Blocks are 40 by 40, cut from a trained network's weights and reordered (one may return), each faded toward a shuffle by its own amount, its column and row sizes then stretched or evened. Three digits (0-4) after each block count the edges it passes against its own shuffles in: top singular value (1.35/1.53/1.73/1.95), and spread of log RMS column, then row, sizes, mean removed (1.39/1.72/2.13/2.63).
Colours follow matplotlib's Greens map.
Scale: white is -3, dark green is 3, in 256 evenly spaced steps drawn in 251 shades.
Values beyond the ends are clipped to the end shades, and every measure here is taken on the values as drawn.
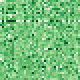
2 1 2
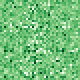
1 3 1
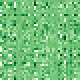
1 4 4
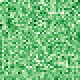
0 0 2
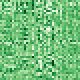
3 4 2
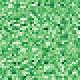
3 2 3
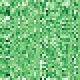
4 4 1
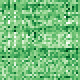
3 4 1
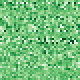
0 0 4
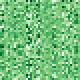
3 4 0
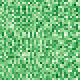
4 1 0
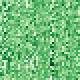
0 4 0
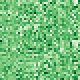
1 3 1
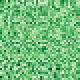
3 0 3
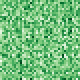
3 1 3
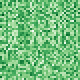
3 0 0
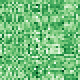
4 1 2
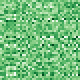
4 1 3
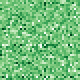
0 0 2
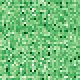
0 3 0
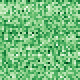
0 1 2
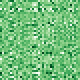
3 3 2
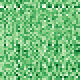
4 2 2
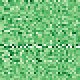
2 0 3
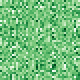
3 4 0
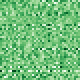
3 0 4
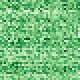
2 3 1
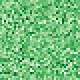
0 1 2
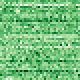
4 1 2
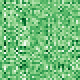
4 4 0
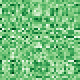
4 2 4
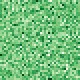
1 1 0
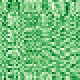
4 3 1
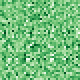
3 2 1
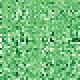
1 4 3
